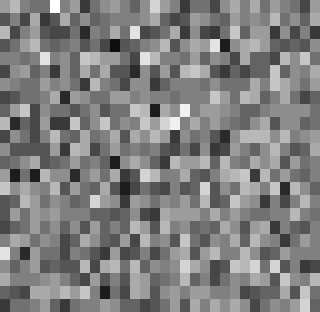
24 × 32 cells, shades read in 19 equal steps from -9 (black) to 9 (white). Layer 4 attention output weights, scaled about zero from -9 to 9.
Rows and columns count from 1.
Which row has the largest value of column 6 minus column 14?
1
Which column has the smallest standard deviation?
30
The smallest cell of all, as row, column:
4, 12
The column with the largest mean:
24
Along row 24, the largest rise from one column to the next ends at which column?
20
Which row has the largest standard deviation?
14
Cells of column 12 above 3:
1
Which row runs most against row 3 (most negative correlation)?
6
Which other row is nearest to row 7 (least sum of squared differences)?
22
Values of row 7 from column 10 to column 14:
4 0 -1 -4 1
